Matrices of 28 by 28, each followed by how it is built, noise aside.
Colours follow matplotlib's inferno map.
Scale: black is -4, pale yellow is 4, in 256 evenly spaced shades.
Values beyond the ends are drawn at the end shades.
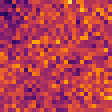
smooth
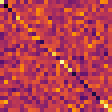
diagonal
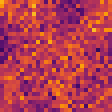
smooth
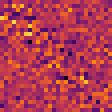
banded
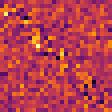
banded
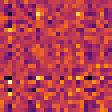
low rank
